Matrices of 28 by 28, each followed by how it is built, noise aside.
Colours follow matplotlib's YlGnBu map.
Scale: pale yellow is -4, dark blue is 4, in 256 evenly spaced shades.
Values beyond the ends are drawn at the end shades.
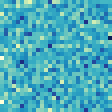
repeating rows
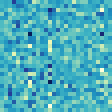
uneven columns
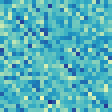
Toeplitz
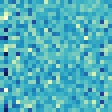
uneven columns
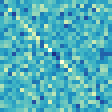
diagonal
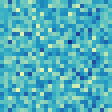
repeating rows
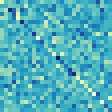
diagonal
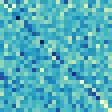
diagonal
